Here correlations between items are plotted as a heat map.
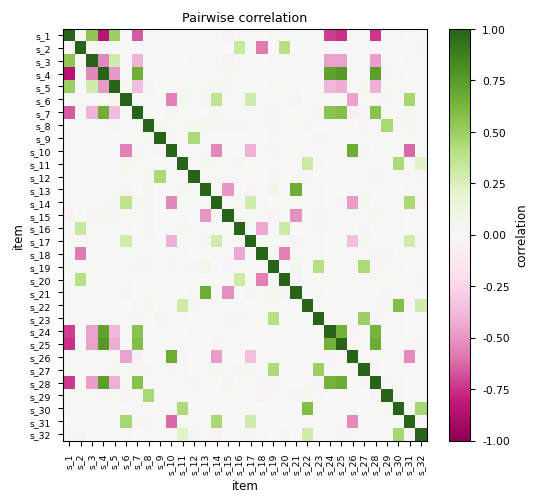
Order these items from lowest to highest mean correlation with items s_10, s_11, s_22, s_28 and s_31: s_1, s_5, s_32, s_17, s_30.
s_1, s_5, s_17, s_32, s_30
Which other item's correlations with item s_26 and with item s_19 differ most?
s_10
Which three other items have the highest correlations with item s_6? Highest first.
s_31, s_14, s_17
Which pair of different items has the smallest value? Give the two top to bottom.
s_1, s_4
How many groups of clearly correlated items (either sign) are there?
8
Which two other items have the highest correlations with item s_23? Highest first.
s_27, s_19
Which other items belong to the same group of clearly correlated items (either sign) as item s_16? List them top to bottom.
s_2, s_18, s_20
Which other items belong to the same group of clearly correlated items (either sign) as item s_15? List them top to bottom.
s_13, s_21
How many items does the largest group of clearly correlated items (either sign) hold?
8
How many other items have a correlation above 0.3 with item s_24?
4
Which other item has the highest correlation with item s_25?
s_4
